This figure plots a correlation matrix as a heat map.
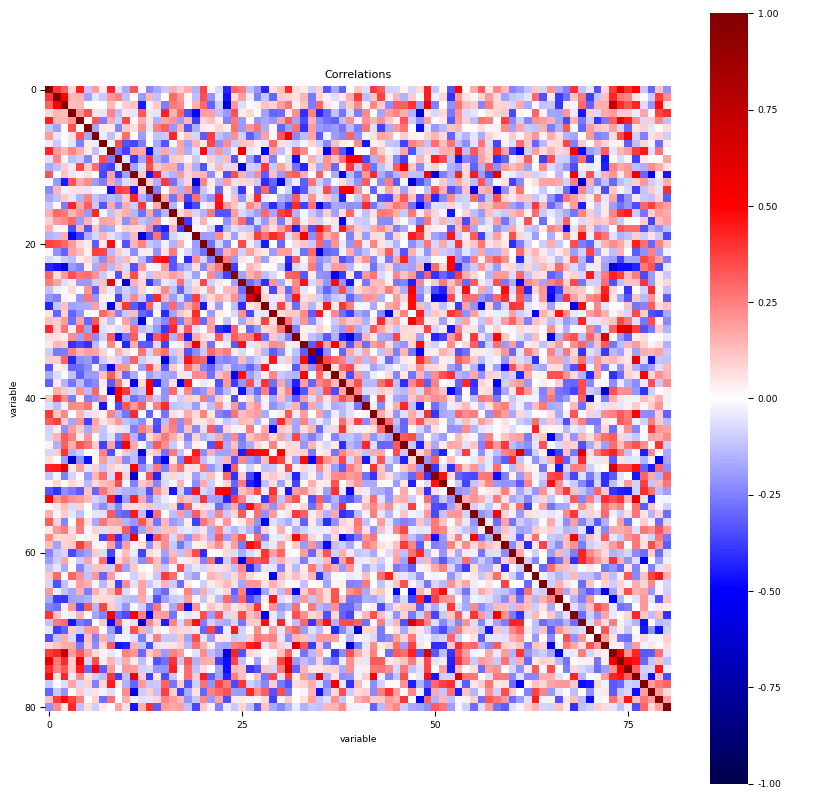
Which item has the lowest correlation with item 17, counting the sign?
38
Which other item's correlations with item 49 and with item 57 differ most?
11
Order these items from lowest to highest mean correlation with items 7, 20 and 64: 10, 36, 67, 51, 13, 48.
36, 10, 13, 48, 51, 67
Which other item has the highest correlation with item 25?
8
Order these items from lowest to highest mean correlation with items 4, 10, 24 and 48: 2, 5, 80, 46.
80, 5, 2, 46
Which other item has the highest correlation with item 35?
76
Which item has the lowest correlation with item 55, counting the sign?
13
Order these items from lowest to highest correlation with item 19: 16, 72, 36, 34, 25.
34, 16, 25, 36, 72
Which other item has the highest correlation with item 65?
51
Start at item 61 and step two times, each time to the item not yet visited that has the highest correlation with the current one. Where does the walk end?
69
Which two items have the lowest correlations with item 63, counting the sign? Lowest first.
29, 35
